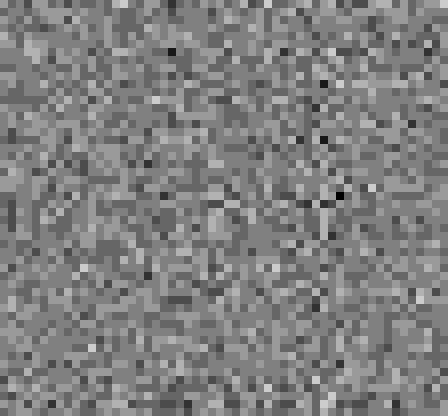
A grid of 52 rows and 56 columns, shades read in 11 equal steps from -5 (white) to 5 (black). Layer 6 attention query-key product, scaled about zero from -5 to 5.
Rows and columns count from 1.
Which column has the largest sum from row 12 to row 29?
39
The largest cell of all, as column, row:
43, 25
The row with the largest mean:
51
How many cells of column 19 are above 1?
3
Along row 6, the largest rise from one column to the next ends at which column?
55
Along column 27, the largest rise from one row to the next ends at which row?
26
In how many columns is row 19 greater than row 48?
23
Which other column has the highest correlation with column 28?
41
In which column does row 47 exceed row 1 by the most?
56
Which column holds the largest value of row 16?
52
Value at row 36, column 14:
2
